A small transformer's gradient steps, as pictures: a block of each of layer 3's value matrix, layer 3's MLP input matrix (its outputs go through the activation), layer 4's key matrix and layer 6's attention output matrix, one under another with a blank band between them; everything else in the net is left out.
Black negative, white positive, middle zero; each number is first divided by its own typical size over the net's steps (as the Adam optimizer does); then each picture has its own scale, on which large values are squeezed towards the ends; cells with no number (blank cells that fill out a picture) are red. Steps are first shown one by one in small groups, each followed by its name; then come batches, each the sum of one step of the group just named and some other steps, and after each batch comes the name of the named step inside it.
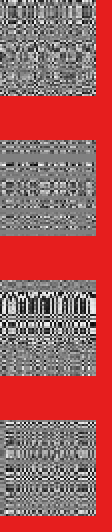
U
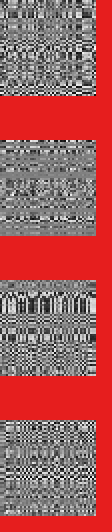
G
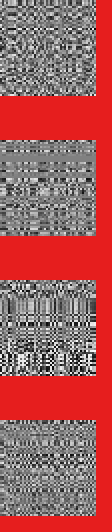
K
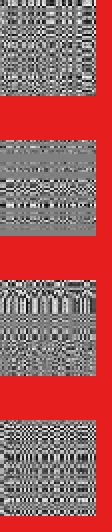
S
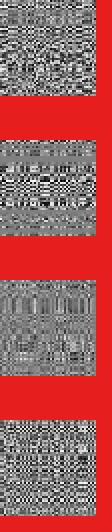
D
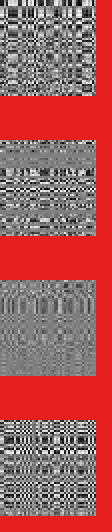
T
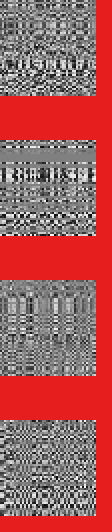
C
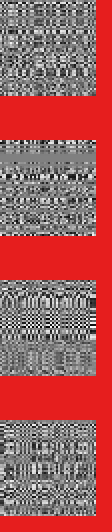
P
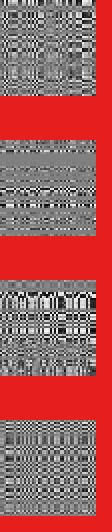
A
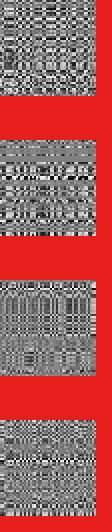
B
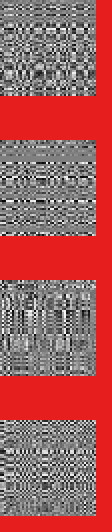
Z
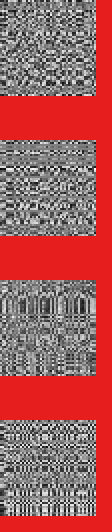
U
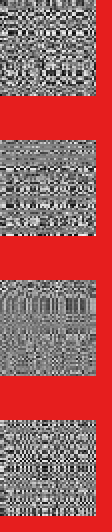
B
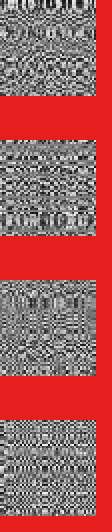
T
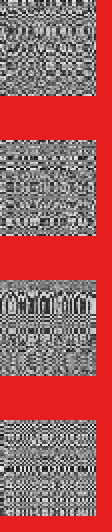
U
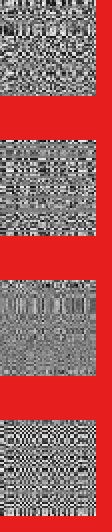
S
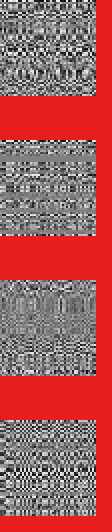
C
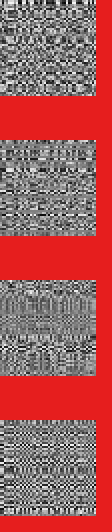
K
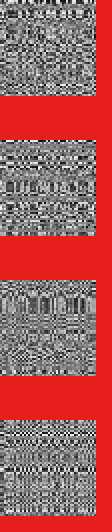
G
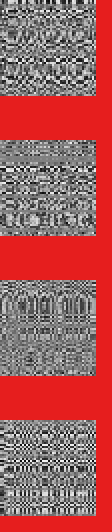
B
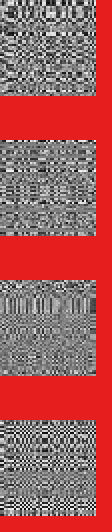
S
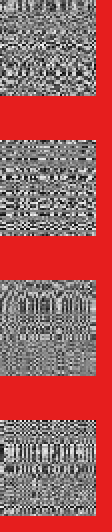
P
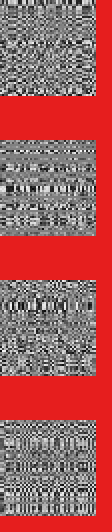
K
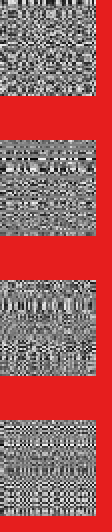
S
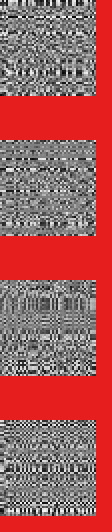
D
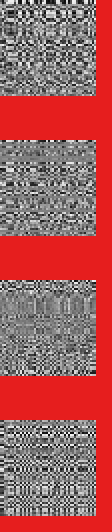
G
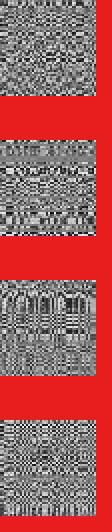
D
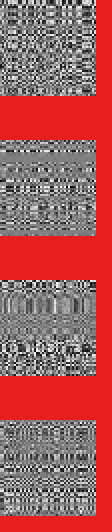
S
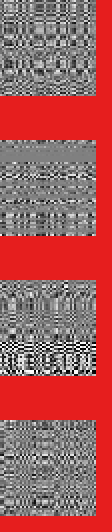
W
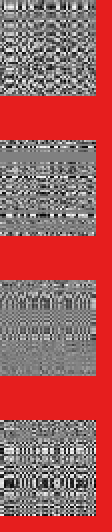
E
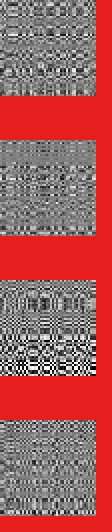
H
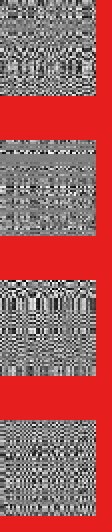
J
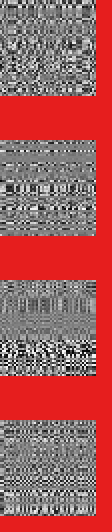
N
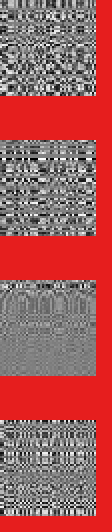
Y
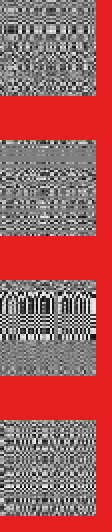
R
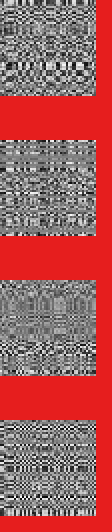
W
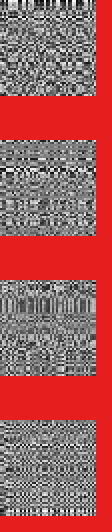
Y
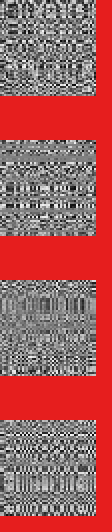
J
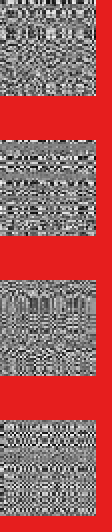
R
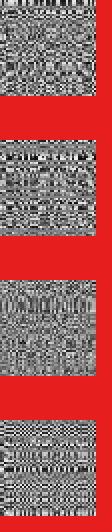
Y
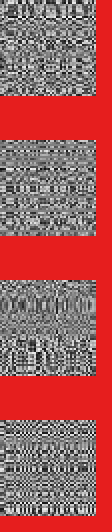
N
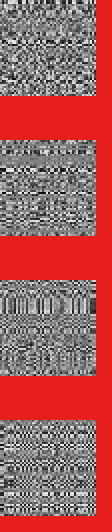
E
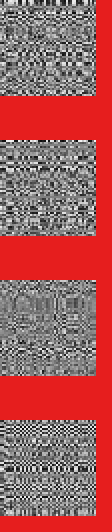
J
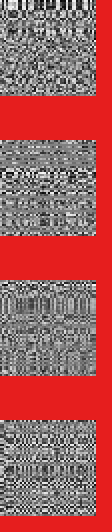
E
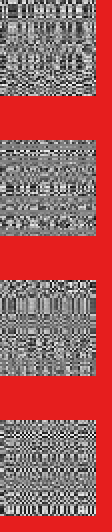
J
